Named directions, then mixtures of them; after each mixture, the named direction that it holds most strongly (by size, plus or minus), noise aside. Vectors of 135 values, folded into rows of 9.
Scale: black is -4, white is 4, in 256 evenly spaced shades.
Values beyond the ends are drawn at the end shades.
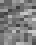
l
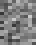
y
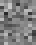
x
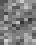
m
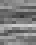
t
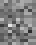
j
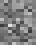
j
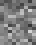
j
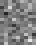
x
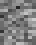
l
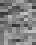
l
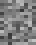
y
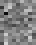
x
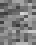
l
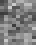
m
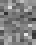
m
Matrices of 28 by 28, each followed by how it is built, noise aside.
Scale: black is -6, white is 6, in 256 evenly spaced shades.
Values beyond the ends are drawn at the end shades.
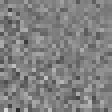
lower triangular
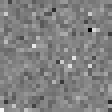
sparse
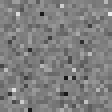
sparse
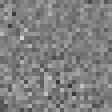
lower triangular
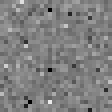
sparse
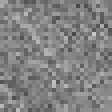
Toeplitz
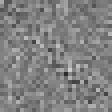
banded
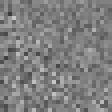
lower triangular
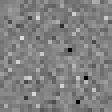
sparse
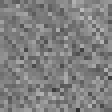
Toeplitz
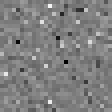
sparse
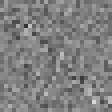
banded
